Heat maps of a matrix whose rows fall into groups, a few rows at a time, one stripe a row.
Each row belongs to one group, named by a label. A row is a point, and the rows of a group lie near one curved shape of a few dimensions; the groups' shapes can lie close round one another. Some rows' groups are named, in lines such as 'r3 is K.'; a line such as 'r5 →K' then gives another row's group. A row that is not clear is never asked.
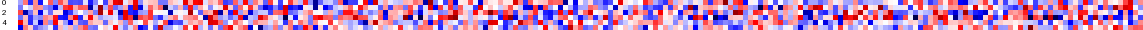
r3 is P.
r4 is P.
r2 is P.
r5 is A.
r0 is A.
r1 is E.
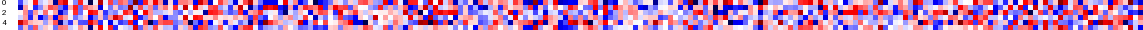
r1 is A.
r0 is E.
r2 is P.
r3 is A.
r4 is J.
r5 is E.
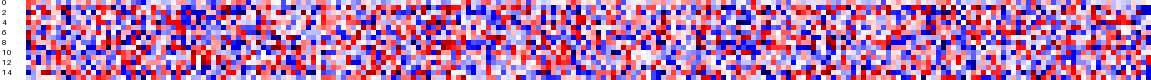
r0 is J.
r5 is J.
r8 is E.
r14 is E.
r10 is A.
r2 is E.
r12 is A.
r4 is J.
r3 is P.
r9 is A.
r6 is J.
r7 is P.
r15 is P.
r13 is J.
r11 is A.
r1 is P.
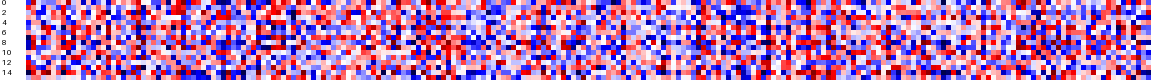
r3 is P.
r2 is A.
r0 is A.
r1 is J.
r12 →P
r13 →J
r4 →A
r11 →E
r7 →A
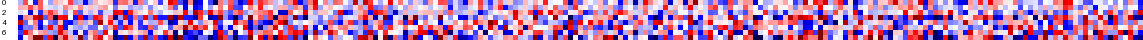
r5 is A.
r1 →J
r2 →A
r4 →P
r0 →J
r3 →E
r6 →J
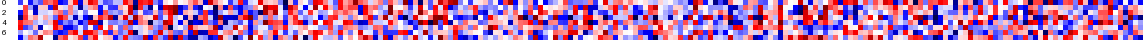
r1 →J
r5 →P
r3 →E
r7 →E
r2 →A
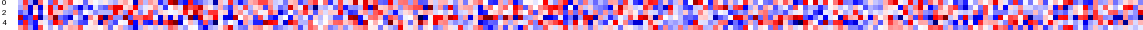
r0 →J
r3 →P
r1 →A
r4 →A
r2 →A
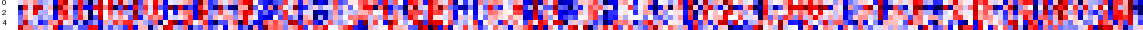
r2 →E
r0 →E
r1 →E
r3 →E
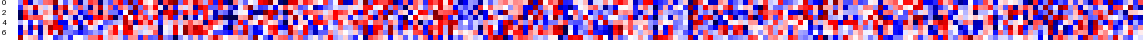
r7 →P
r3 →E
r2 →A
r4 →P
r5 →A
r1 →E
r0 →A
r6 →A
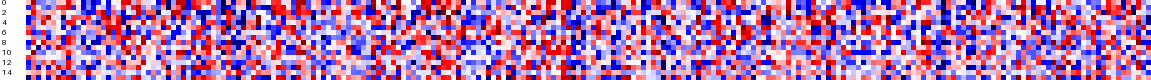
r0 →A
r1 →A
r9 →A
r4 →E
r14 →J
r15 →A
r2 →J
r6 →P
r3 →E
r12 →E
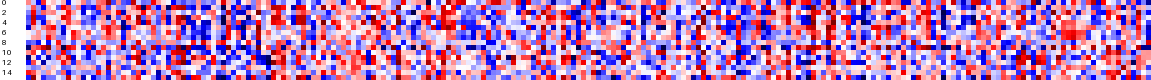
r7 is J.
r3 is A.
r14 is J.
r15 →A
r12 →A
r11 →A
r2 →E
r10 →J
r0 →P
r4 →J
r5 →E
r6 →J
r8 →A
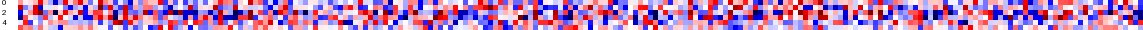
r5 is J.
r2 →E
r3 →E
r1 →P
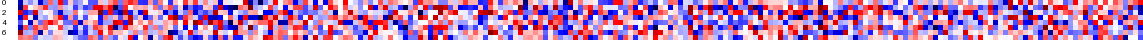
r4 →A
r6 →P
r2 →P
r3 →A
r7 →J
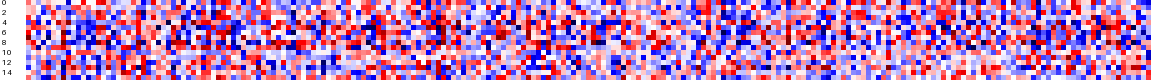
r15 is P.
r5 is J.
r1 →J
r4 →A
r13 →E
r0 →P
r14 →A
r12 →A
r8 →J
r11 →E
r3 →P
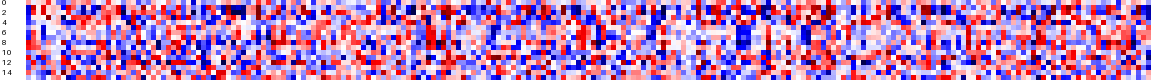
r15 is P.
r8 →J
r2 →E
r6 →A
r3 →E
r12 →J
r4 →P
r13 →E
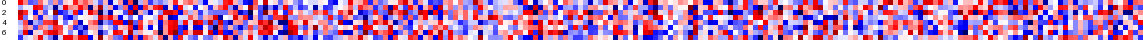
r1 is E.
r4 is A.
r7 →E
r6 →A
